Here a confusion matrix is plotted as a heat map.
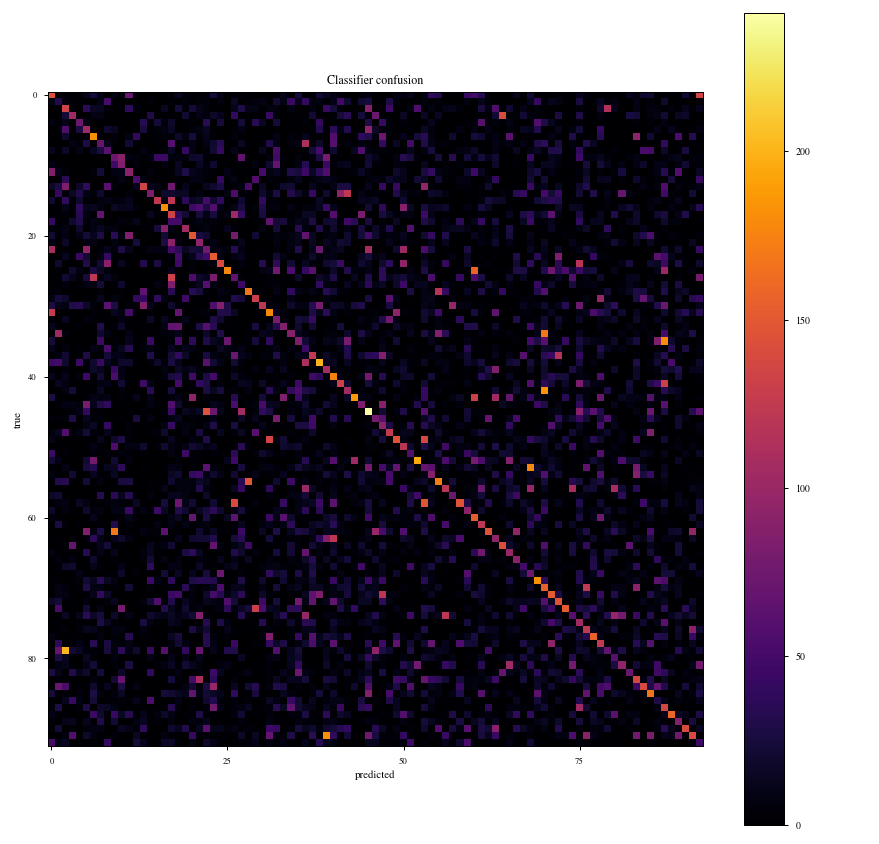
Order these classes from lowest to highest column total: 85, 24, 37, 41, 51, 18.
41, 51, 24, 18, 85, 37
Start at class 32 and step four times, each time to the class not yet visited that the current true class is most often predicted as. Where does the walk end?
22
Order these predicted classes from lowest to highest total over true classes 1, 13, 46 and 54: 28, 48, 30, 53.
30, 28, 48, 53
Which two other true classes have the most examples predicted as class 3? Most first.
64, 91
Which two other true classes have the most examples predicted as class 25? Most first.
35, 72
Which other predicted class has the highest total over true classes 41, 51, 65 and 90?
87
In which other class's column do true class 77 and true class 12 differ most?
31
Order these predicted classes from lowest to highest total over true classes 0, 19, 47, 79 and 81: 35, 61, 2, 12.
12, 61, 35, 2
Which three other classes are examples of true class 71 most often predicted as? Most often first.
47, 38, 37
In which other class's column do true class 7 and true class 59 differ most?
36
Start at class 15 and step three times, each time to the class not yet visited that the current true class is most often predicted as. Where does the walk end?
6
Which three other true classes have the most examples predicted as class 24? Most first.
30, 68, 70
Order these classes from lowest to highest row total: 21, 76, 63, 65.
21, 76, 65, 63
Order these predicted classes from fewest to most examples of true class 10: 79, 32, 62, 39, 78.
62, 79, 78, 39, 32
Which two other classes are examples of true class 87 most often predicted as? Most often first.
75, 23
